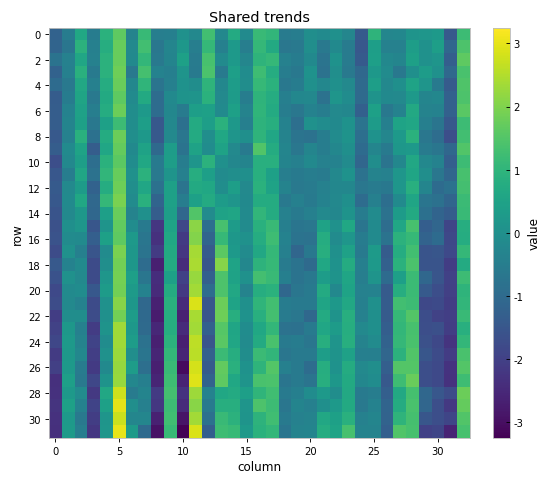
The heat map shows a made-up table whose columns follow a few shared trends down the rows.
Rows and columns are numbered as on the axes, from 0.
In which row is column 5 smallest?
7
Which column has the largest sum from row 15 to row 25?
11
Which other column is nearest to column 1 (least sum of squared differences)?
15
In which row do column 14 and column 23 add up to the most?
31
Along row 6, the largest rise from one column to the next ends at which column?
32
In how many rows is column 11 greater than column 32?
18
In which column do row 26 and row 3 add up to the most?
5
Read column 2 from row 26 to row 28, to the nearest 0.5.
-0.5 -0.5 0
